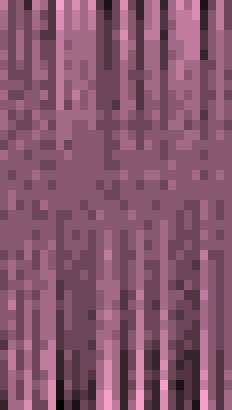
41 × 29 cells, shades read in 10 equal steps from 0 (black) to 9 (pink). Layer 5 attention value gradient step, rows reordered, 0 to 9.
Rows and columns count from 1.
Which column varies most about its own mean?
8
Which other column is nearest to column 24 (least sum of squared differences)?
28
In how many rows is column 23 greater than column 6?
13
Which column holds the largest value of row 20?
2
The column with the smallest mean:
25
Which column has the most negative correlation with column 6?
3
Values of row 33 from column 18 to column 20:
7 4 4
